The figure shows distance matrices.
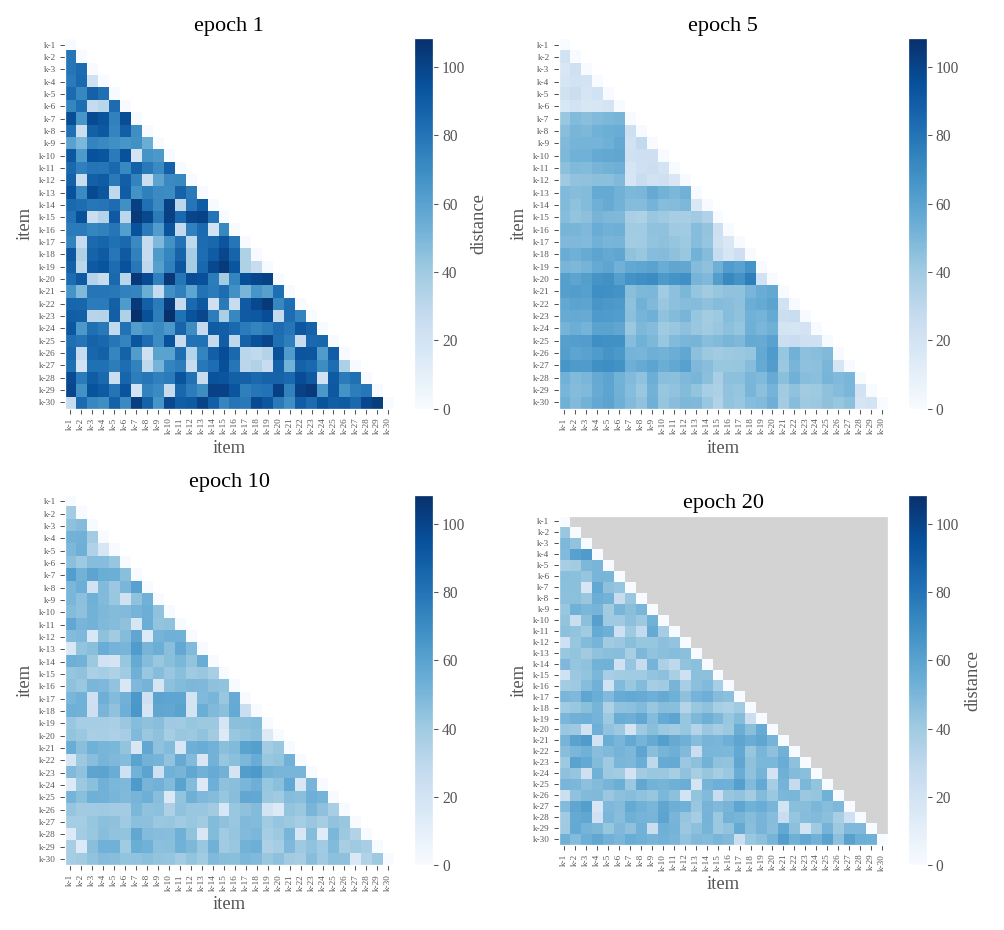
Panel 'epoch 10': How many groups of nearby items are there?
9
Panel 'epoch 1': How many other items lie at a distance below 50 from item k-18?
7
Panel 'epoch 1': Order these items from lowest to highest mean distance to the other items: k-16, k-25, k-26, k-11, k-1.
k-26, k-16, k-11, k-25, k-1
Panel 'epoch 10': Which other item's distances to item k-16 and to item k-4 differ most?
k-23
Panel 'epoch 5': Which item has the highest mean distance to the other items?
k-20
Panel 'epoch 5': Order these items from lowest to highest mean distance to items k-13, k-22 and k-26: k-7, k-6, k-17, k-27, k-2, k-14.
k-14, k-27, k-17, k-7, k-2, k-6
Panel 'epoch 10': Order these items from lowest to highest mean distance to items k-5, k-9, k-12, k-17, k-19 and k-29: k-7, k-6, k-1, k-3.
k-3, k-6, k-1, k-7
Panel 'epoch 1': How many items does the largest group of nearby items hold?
8
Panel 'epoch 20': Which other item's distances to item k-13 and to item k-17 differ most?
k-25
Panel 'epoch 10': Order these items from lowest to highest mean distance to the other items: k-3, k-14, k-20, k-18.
k-20, k-3, k-14, k-18
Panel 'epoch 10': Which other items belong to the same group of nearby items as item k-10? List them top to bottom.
k-25
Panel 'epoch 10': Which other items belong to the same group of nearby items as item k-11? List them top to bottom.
k-7, k-21
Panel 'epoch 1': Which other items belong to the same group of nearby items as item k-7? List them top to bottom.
k-10, k-29
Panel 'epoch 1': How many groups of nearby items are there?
7
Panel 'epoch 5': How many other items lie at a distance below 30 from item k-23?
4
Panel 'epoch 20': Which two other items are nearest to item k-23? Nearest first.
k-29, k-9
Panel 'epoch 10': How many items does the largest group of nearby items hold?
5
